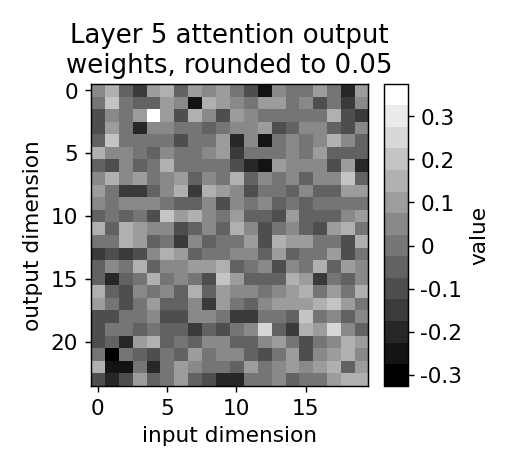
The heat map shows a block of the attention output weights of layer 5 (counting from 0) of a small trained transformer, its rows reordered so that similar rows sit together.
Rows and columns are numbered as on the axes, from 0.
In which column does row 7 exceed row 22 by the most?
1
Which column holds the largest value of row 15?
9
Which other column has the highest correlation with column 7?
14
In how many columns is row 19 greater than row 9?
6
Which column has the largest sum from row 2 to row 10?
5
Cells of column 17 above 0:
13
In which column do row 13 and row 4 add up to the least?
12
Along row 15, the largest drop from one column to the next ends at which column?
16
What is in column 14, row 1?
0
